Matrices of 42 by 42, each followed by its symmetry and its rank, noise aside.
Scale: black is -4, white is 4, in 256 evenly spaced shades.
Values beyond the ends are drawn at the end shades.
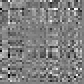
antisymmetric, rank four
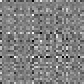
no symmetry, rank three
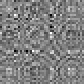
symmetric, rank four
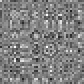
symmetric, rank four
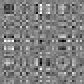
symmetric, rank two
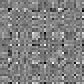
symmetric, rank three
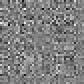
antisymmetric, rank four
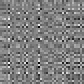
no symmetry, rank two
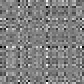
antisymmetric, rank two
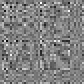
no symmetry, rank three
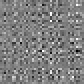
no symmetry, rank three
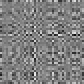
antisymmetric, rank two
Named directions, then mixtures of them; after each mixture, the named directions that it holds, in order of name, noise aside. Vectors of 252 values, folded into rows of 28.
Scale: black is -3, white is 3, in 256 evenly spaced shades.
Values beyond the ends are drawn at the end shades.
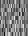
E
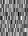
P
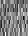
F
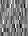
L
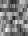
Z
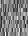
F, P.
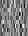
E, L.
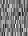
E, L, P.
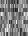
F, P, Z.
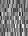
E, F, L.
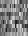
L, Z.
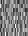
F, L, P.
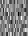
P.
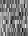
F, L, Z.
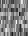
E, Z.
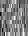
E, F, Z.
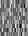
F, L.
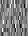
L.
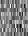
L, Z.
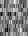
F, P, Z.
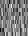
E, F, P.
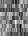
L, Z.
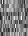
L, P, Z.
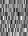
P.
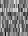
F, P, Z.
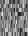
E, P, Z.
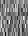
F.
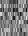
F, P, Z.
